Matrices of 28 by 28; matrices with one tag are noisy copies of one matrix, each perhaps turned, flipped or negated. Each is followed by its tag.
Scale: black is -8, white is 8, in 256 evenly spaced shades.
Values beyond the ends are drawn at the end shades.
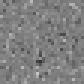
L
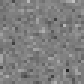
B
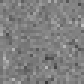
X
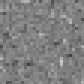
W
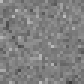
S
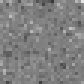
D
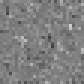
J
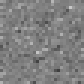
J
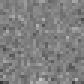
D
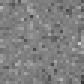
D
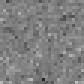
D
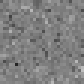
S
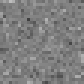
B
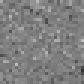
S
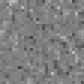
S
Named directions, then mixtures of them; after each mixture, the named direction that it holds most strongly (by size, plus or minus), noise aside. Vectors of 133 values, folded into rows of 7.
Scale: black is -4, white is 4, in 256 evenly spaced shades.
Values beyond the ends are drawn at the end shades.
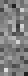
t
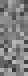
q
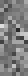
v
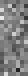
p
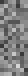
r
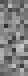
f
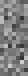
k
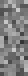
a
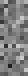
k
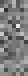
v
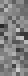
v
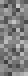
r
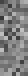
k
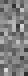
t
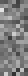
p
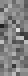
v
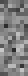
f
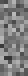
r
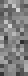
a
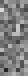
t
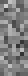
a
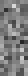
a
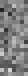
q
